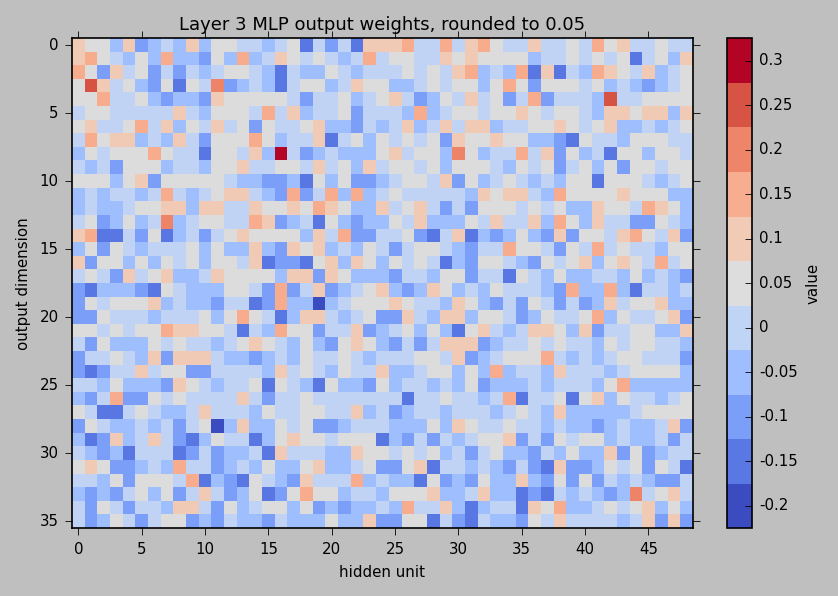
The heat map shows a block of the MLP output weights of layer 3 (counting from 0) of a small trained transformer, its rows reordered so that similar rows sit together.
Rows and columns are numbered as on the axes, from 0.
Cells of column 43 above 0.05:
6
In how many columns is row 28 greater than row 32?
21
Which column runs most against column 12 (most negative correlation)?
18
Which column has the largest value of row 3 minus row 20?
1
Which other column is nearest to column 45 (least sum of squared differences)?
12
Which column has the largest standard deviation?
16
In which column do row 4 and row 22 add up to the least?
27
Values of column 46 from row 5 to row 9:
0.1 -0.05 0.05 0.05 0
